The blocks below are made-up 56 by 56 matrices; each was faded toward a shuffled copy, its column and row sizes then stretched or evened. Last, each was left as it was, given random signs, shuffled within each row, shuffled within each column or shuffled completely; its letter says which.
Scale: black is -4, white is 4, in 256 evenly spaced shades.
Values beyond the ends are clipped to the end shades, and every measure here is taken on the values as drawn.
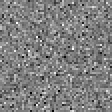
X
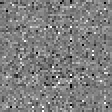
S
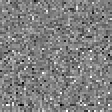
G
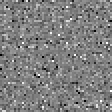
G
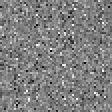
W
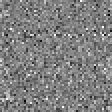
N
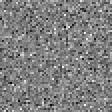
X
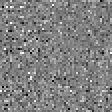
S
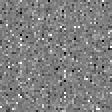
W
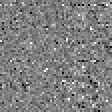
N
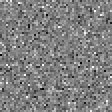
X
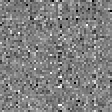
N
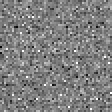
G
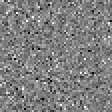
X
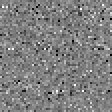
G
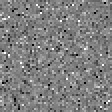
X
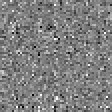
N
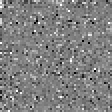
S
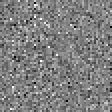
W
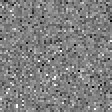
X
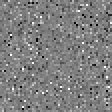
W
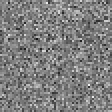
S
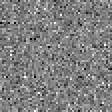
G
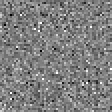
G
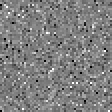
X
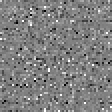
G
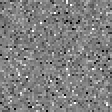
X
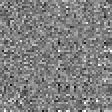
N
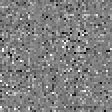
S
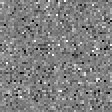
G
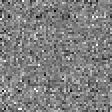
N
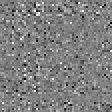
N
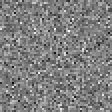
W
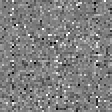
S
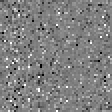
W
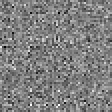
N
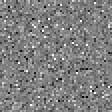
X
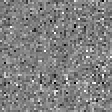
S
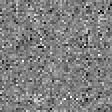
S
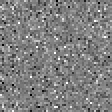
W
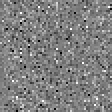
W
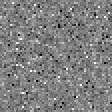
X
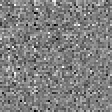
N
